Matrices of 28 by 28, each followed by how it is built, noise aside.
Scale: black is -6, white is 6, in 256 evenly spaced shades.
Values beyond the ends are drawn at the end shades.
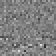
uneven rows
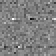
uneven rows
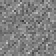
Hankel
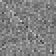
diagonal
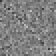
diagonal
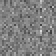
low rank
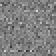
uneven rows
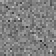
diagonal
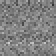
repeating columns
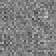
low rank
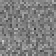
repeating columns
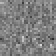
low rank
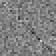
diagonal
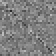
diagonal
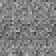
repeating columns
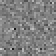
uneven rows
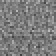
repeating columns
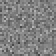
repeating columns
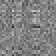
low rank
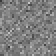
Hankel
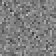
diagonal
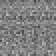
repeating columns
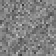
Hankel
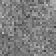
smooth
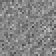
Hankel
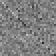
diagonal
